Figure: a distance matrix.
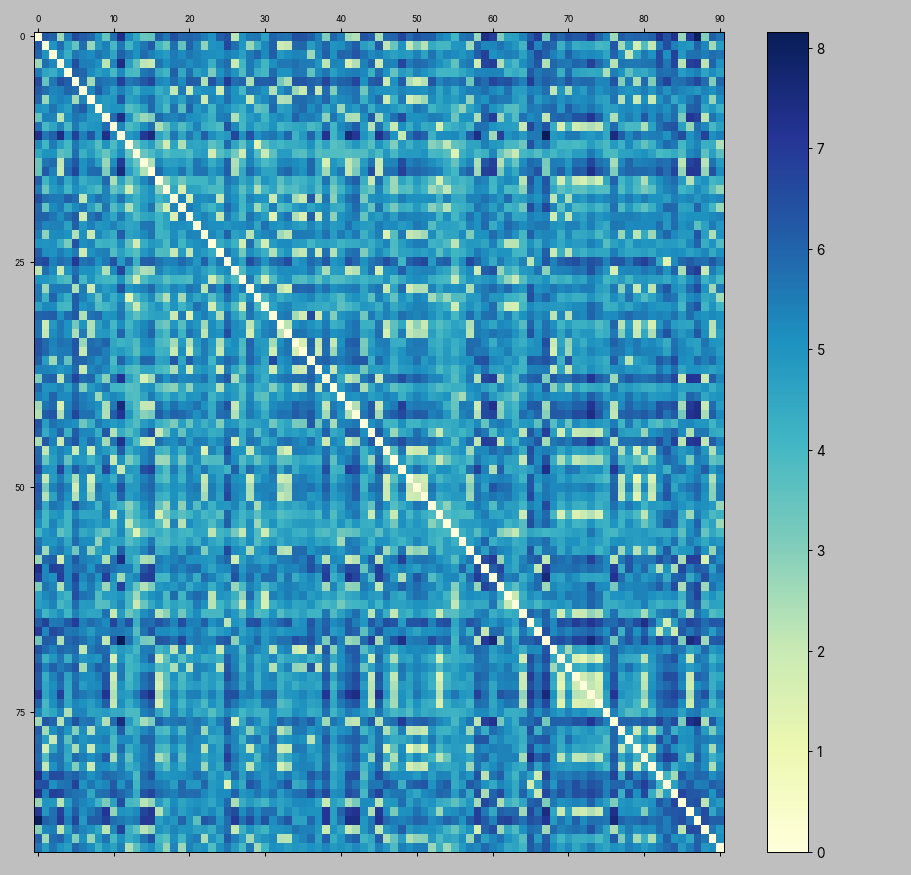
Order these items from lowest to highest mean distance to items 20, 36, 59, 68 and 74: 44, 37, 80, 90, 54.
37, 44, 80, 54, 90
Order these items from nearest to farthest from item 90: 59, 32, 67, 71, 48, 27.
27, 71, 32, 48, 59, 67
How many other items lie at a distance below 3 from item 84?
3
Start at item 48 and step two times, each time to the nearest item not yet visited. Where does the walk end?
60
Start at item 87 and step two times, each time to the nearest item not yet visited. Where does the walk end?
52
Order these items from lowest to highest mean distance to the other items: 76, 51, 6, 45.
51, 6, 45, 76
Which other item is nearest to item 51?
79
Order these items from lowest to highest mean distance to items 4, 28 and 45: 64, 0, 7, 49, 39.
49, 7, 0, 64, 39
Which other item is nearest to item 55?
13
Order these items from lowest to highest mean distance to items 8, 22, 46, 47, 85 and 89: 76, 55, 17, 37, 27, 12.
17, 12, 55, 27, 37, 76
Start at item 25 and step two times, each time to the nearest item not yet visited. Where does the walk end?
65
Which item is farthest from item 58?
11
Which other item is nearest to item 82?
66
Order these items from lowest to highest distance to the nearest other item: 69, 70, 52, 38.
69, 38, 70, 52
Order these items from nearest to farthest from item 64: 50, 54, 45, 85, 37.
54, 37, 85, 50, 45
